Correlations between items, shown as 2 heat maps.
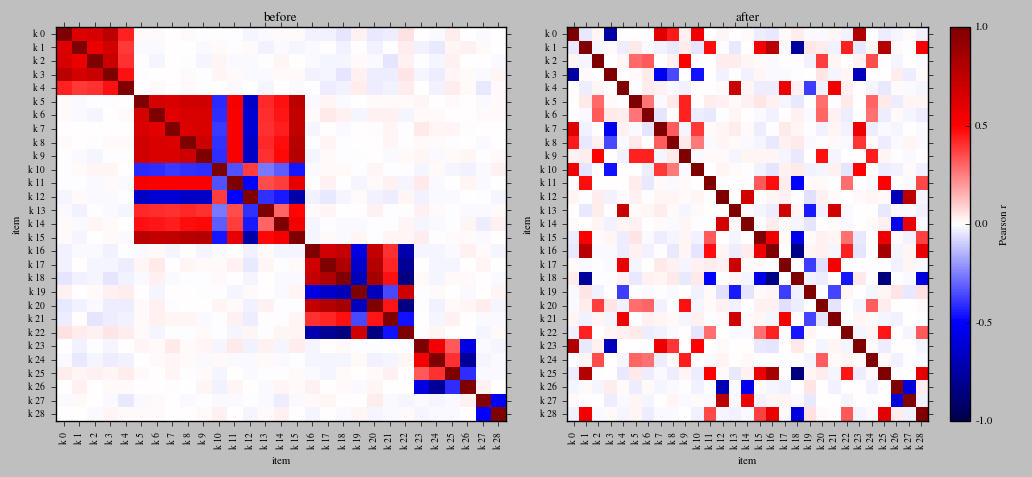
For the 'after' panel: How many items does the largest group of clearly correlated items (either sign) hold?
8
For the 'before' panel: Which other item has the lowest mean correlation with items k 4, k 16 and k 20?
k 22
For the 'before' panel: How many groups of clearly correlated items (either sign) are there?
5
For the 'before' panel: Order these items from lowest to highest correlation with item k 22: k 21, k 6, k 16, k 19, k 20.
k 20, k 16, k 21, k 6, k 19
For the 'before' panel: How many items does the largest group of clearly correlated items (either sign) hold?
11
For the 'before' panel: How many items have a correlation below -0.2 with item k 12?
9
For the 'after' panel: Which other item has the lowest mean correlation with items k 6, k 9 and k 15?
k 18
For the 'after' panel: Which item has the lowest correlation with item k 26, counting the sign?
k 12
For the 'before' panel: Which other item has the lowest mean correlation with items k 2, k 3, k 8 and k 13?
k 12
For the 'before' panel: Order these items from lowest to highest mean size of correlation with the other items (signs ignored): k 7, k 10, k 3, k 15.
k 3, k 10, k 7, k 15
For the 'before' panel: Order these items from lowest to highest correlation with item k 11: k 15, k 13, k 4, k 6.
k 4, k 13, k 6, k 15
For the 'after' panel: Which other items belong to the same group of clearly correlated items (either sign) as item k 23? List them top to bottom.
k 0, k 3, k 7, k 8, k 10
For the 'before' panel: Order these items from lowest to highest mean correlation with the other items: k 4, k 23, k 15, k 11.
k 23, k 4, k 11, k 15
